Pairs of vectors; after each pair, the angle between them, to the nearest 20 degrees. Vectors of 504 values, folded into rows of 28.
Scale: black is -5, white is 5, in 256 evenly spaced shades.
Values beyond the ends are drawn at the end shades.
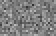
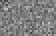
120 degrees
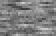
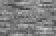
20 degrees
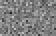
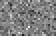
80 degrees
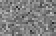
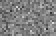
160 degrees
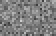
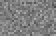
120 degrees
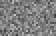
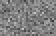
100 degrees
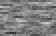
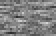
20 degrees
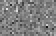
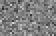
140 degrees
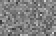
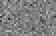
60 degrees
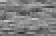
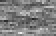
160 degrees
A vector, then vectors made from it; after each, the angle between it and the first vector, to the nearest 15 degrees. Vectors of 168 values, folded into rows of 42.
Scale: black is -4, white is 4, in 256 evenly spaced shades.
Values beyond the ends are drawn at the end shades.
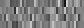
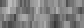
105 degrees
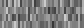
120 degrees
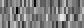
120 degrees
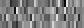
15 degrees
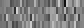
15 degrees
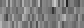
120 degrees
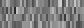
45 degrees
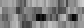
105 degrees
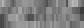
90 degrees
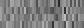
120 degrees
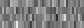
135 degrees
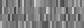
75 degrees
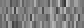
30 degrees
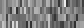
135 degrees
